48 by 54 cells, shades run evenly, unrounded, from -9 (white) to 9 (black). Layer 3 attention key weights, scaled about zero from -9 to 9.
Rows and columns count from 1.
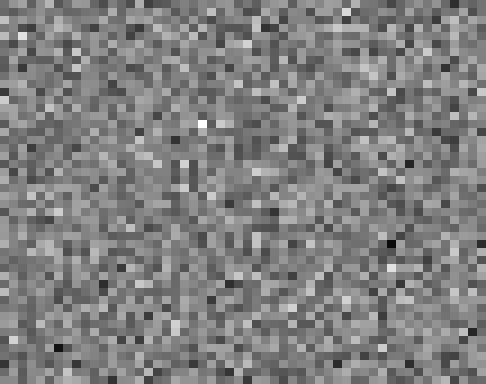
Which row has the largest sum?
45
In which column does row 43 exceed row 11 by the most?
52
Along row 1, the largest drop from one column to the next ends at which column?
16
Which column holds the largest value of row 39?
19
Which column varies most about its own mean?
51
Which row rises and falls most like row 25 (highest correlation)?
32
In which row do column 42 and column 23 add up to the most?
15
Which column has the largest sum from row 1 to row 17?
8
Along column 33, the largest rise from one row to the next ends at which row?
40
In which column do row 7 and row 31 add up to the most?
44
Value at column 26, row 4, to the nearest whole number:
3
